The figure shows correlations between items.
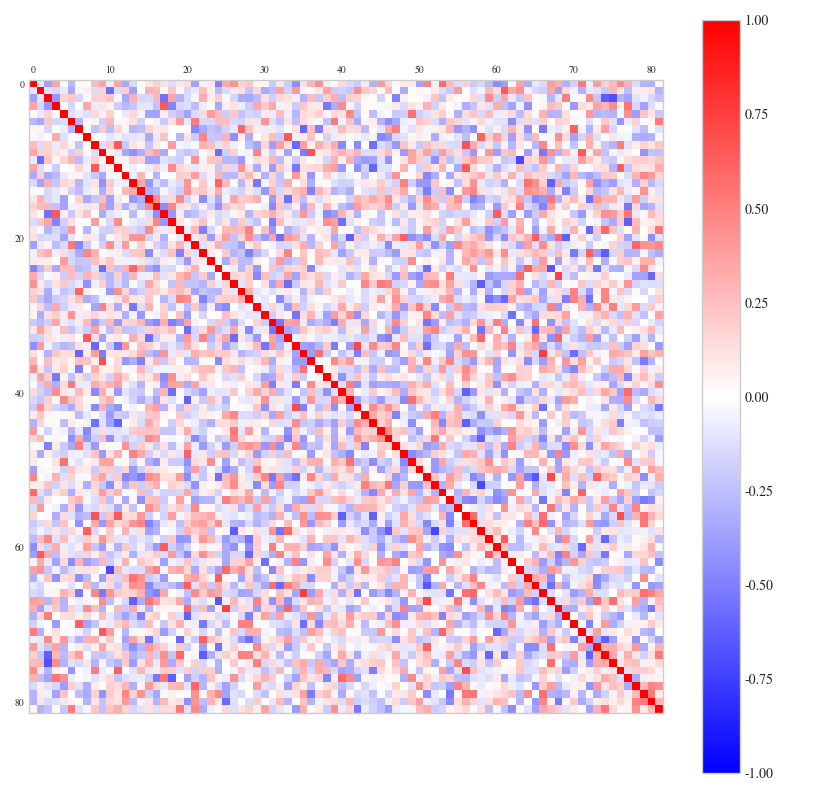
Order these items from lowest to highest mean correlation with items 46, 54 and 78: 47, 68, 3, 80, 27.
68, 3, 80, 47, 27
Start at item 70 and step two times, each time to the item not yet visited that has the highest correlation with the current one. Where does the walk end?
27
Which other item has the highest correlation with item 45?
26
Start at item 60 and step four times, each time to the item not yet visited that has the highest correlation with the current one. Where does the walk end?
40
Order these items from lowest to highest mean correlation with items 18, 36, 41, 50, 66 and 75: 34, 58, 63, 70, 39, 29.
34, 63, 70, 58, 29, 39
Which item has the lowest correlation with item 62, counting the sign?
30
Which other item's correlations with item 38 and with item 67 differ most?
51
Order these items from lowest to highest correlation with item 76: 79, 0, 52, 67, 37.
52, 67, 79, 37, 0
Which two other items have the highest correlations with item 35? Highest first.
66, 37
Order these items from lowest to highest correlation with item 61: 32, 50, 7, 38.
7, 50, 38, 32
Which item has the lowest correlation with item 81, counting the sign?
42
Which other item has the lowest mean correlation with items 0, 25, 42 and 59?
80
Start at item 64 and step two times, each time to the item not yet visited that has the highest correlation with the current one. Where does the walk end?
13
